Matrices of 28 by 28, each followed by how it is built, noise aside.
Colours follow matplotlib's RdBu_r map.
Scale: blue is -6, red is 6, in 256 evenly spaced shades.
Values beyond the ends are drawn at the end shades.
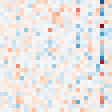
uneven columns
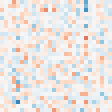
uneven columns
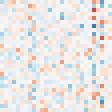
uneven columns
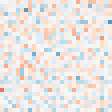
repeating columns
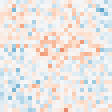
smooth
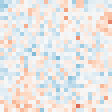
smooth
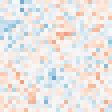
smooth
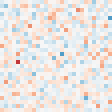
noise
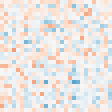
blocks
